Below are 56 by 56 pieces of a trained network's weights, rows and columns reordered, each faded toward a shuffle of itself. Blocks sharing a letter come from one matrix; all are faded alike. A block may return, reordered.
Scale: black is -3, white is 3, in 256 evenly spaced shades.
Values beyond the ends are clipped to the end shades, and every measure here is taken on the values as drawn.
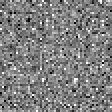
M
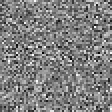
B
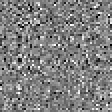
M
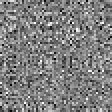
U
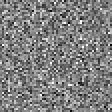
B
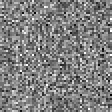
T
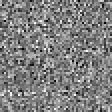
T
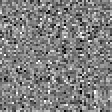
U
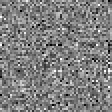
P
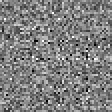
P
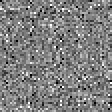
M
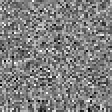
B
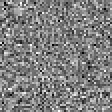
B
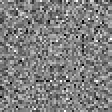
P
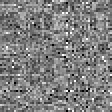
P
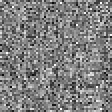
T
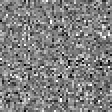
M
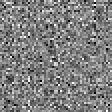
U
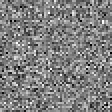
B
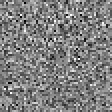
B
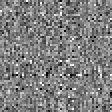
P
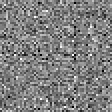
P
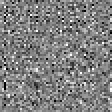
U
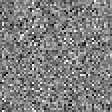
U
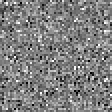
M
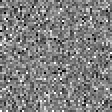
M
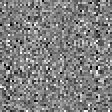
U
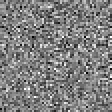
B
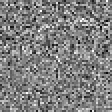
B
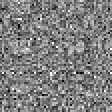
P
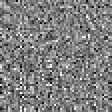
U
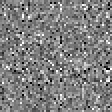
M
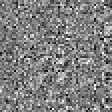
U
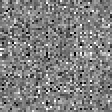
M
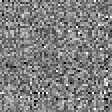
P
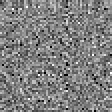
P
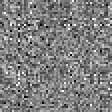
P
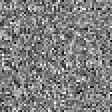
B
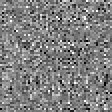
M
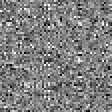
U
